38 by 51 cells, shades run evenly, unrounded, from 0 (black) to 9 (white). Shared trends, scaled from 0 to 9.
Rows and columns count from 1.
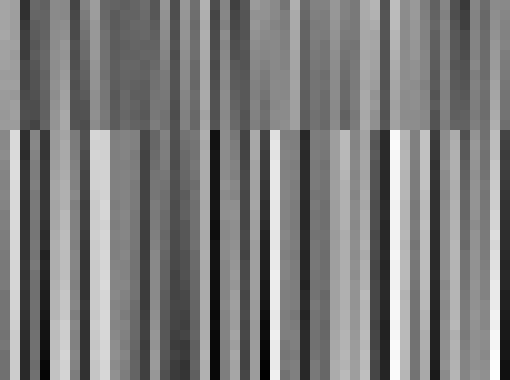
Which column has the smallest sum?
22
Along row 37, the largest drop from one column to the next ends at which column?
51
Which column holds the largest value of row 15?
40
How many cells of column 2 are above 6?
25
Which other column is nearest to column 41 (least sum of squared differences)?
43
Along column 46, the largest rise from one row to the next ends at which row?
14
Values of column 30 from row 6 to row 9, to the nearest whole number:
6 6 6 6
